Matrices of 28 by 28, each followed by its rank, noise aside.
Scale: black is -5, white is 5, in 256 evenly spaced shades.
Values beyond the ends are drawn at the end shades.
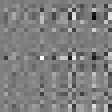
two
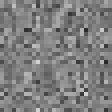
four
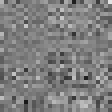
four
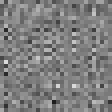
four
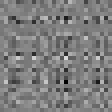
two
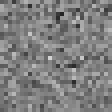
eight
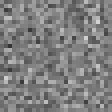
six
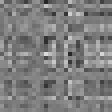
two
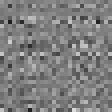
three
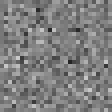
eight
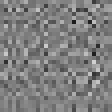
three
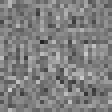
eight
